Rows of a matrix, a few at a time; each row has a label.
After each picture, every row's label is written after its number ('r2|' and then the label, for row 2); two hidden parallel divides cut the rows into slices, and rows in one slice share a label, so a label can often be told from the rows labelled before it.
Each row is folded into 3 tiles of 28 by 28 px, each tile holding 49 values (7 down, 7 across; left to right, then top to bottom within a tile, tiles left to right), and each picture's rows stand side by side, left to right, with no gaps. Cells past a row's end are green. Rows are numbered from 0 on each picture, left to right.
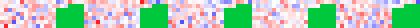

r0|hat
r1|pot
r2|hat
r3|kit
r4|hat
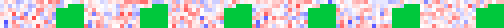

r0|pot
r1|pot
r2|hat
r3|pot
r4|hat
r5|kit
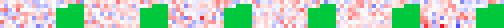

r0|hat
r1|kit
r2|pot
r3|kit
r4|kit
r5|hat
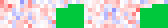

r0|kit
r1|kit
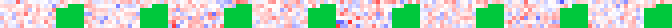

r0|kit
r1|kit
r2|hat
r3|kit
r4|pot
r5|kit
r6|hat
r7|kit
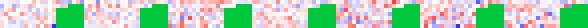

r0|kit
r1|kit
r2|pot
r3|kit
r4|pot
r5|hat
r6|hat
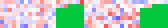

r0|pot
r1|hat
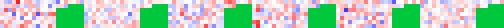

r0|hat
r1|kit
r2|pot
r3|hat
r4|hat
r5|kit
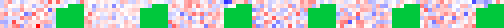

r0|pot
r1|kit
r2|hat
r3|pot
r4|hat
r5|hat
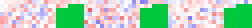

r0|kit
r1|hat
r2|kit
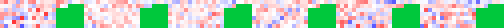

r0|pot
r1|kit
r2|kit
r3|kit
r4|hat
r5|hat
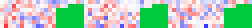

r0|hat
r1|hat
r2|hat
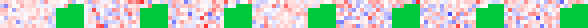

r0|kit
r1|pot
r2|pot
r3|kit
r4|pot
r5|pot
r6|hat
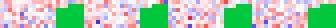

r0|pot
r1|hat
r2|pot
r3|hat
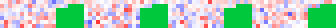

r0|hat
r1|pot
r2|pot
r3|hat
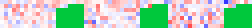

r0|kit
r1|kit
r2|hat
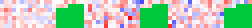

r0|kit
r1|hat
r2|pot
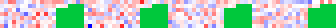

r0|pot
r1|pot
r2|pot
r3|hat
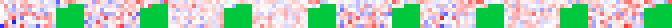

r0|hat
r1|pot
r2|kit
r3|kit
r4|pot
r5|pot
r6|kit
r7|pot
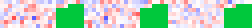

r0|hat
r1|hat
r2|kit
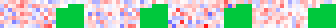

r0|hat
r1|hat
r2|pot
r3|kit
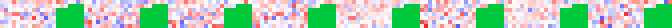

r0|pot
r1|hat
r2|hat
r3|hat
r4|kit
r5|hat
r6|kit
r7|pot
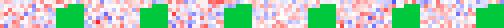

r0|pot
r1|pot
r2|pot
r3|kit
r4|hat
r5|hat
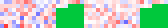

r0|hat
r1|kit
